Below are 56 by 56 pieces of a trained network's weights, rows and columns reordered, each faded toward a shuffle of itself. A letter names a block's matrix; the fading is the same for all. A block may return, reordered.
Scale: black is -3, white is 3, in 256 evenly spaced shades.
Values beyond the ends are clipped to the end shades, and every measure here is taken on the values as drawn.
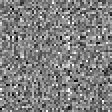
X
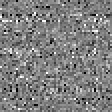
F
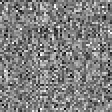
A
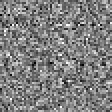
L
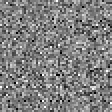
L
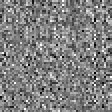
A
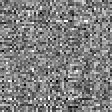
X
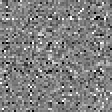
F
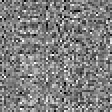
A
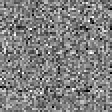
L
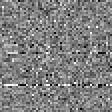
X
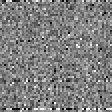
X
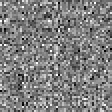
A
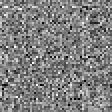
L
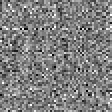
X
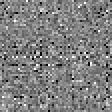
F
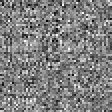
A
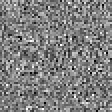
L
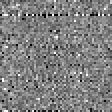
X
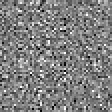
A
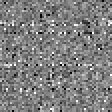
F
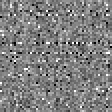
F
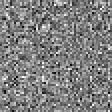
A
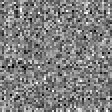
L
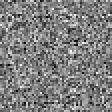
L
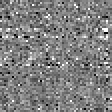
F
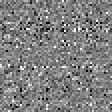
F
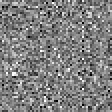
A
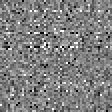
F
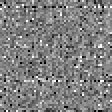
F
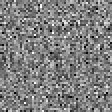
L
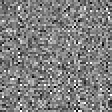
A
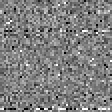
X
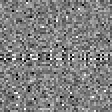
X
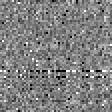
X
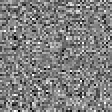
A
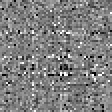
F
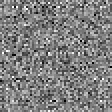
L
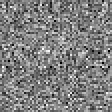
L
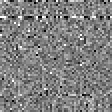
X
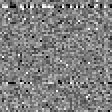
X
